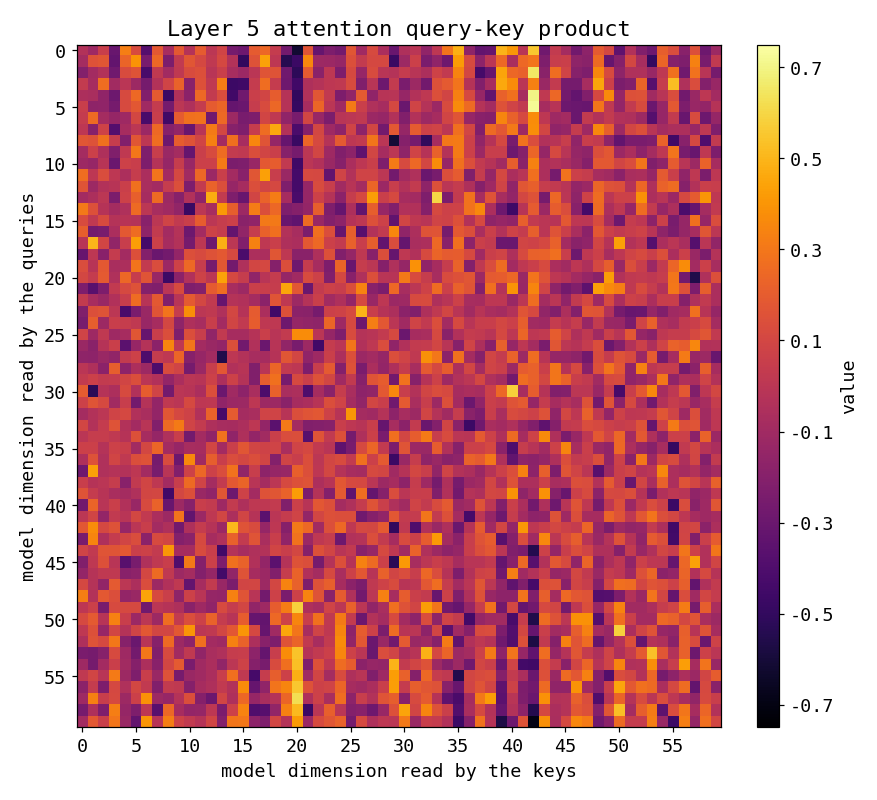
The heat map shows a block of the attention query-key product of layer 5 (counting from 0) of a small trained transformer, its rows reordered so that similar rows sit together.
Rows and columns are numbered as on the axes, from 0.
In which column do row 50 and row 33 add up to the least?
36
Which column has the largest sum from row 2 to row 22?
42
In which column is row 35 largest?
45
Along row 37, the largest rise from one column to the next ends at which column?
1
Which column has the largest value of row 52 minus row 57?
34
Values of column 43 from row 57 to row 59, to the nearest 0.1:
0.4 0.1 0.4
